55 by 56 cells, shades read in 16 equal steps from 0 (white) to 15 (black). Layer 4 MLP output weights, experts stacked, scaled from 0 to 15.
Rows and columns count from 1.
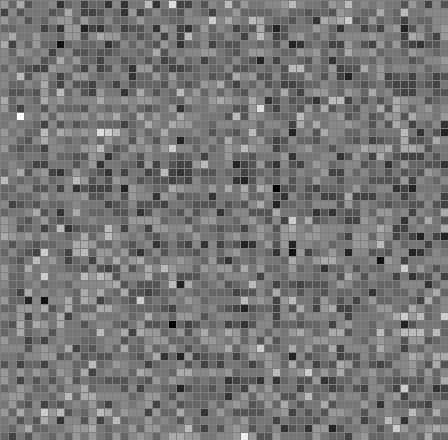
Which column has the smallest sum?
1
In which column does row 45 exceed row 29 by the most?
37
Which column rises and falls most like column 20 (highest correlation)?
24
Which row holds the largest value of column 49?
21
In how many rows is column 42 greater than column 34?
23
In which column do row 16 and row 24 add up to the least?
22
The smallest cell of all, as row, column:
15, 3
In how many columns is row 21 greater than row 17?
34
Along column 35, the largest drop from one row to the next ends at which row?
27
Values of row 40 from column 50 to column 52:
5 3 6
